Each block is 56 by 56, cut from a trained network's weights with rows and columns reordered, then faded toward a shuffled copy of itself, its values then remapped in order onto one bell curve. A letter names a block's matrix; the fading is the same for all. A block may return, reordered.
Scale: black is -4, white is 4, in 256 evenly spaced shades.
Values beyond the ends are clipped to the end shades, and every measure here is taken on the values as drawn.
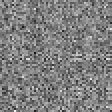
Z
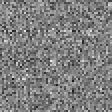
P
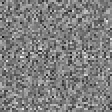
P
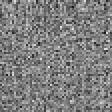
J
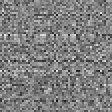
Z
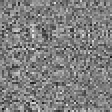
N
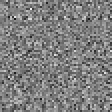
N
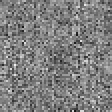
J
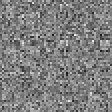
N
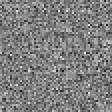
P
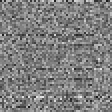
Z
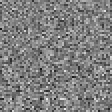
P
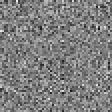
N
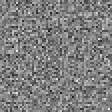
P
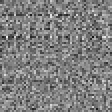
Z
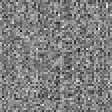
J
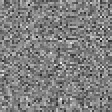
N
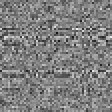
Z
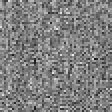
J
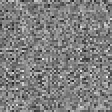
N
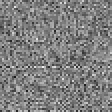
Z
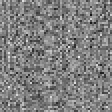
J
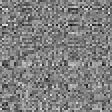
Z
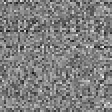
Z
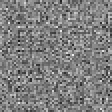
N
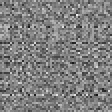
Z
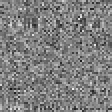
P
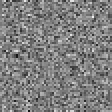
N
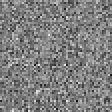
P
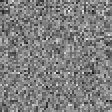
P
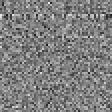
Z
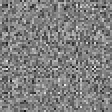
N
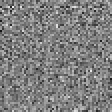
P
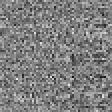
N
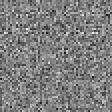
P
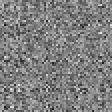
N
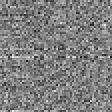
Z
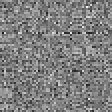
Z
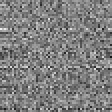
Z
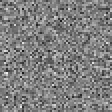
N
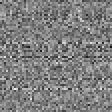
Z
